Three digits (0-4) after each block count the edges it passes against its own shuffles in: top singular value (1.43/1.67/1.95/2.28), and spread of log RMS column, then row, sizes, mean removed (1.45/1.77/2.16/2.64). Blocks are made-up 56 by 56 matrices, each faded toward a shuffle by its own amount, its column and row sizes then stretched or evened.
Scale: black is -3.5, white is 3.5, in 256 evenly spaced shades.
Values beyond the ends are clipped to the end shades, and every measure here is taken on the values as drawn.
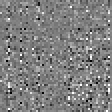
0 4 2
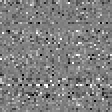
2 1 3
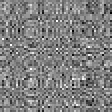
4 2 3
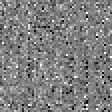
2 2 0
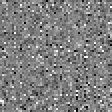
0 3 0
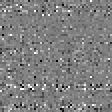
1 1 4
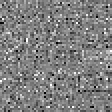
2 0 2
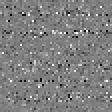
0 0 3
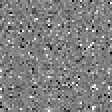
1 2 1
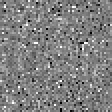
0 1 0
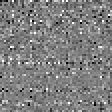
0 1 4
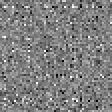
1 2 2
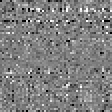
3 1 4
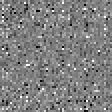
0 2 2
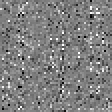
2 3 0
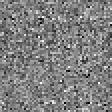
0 1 1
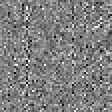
3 3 1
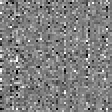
2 4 1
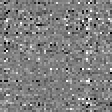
1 3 4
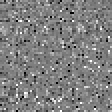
2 0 0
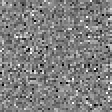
0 1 1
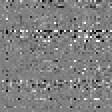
3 2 4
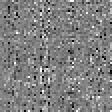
1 4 0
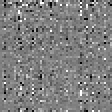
1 4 3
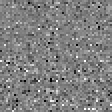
0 1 3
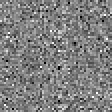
1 1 0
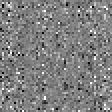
1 3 1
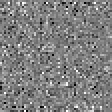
0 1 2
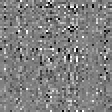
3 4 2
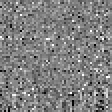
1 2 2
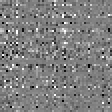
1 3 4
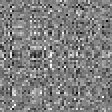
4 3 2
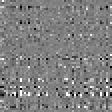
4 3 4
